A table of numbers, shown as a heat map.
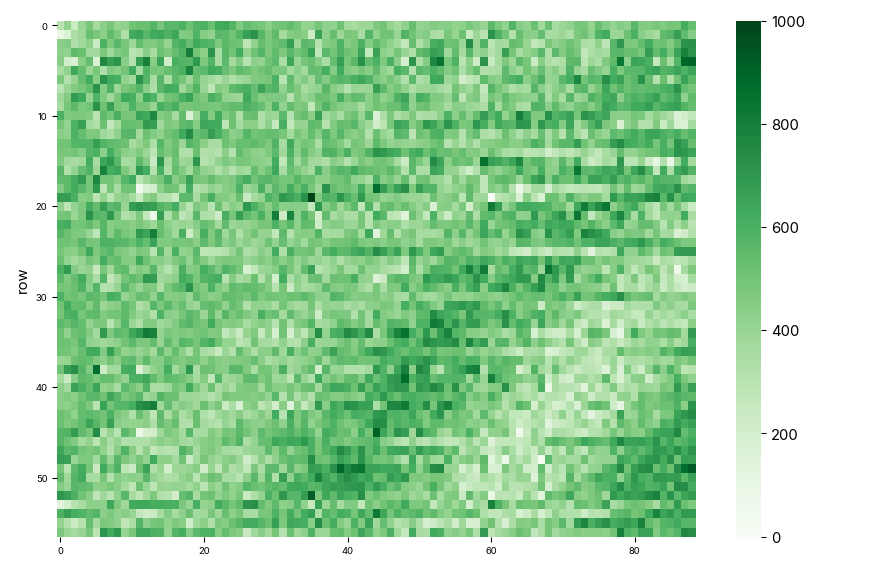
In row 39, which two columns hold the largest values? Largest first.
48, 60
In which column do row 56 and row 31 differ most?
78
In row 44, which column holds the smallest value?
68
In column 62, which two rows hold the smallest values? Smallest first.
48, 55
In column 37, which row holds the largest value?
18
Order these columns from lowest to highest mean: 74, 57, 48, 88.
74, 57, 48, 88
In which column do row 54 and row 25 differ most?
83
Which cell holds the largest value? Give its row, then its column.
19, 35
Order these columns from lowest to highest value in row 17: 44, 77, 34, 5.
34, 44, 77, 5
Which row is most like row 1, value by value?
53
